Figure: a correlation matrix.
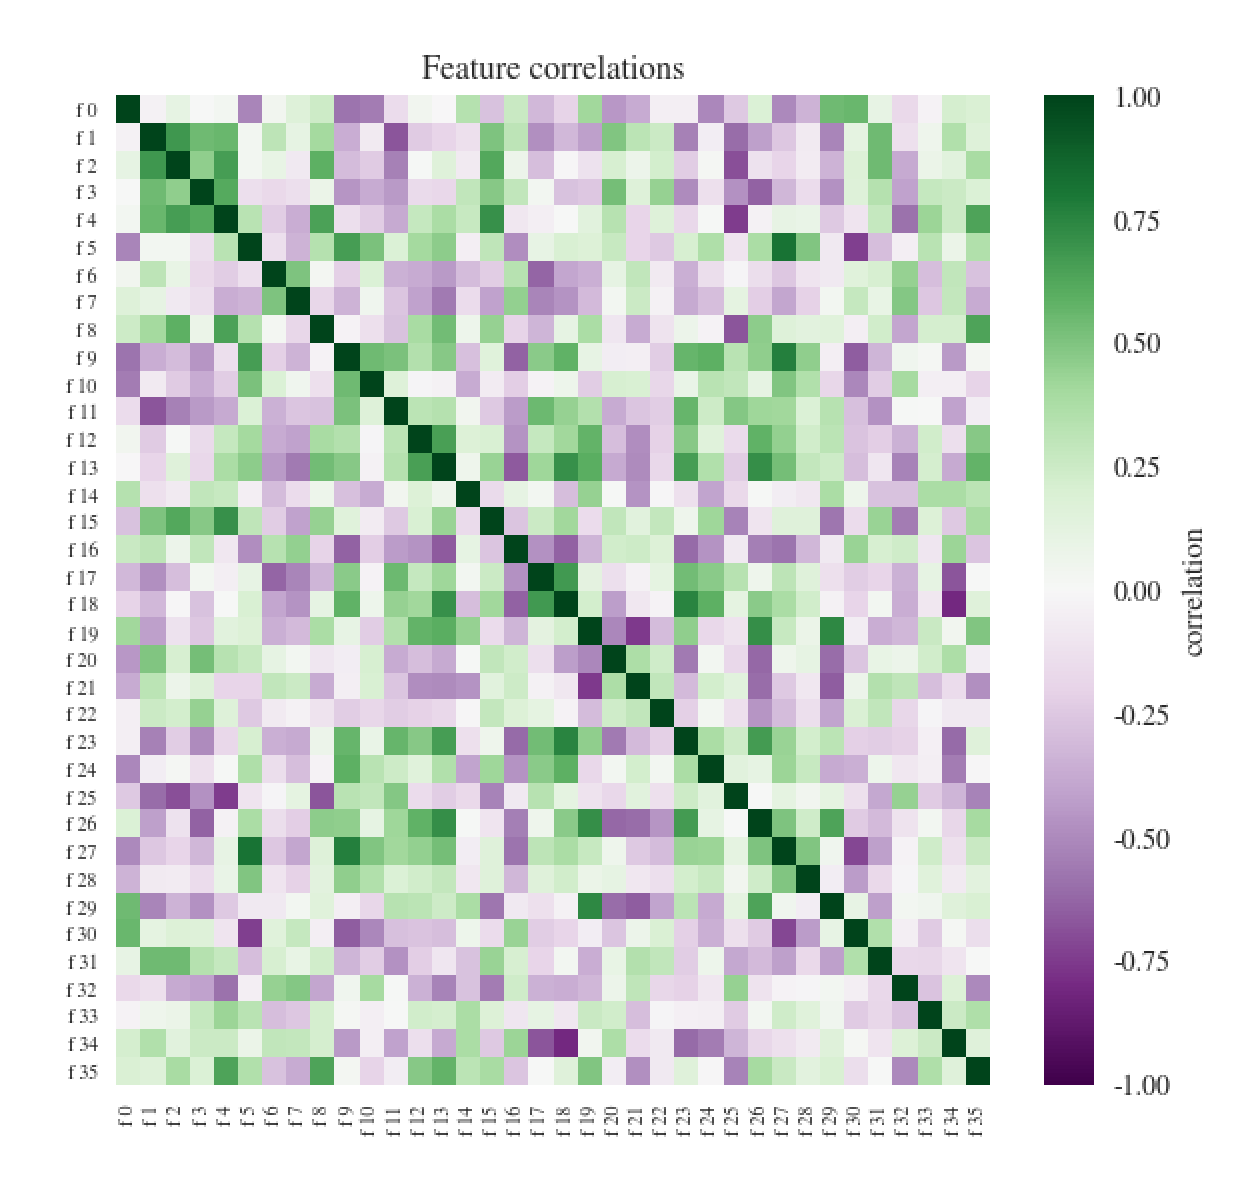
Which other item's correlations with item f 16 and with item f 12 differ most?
f 13
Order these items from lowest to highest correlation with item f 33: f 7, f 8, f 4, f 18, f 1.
f 7, f 18, f 1, f 8, f 4
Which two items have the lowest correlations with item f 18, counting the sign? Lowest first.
f 34, f 16
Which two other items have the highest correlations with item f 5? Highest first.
f 27, f 9
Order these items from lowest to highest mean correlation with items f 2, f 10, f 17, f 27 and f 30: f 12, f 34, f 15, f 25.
f 34, f 25, f 12, f 15
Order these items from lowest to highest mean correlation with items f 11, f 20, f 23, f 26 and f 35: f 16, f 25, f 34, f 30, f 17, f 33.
f 16, f 30, f 34, f 25, f 33, f 17
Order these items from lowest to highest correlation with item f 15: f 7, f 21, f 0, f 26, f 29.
f 29, f 7, f 0, f 26, f 21
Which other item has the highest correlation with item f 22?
f 3
